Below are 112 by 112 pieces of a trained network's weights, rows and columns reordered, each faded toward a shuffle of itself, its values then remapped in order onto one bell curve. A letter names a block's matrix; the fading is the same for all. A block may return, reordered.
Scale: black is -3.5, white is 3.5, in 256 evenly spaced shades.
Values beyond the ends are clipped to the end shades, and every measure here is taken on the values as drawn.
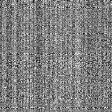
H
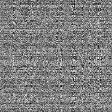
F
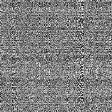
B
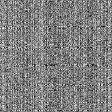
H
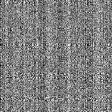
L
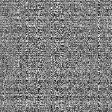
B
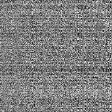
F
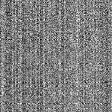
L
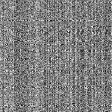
H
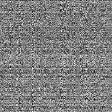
B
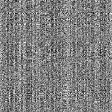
H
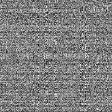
B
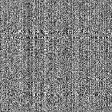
L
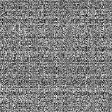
F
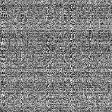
F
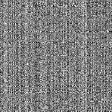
H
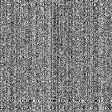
L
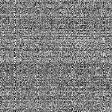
F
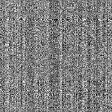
L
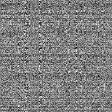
B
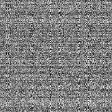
F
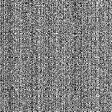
L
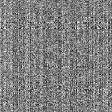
L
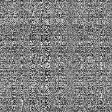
B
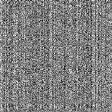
L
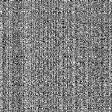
H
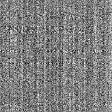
L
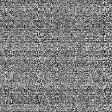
B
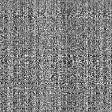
H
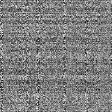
B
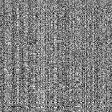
L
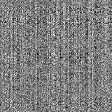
L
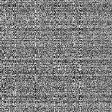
F
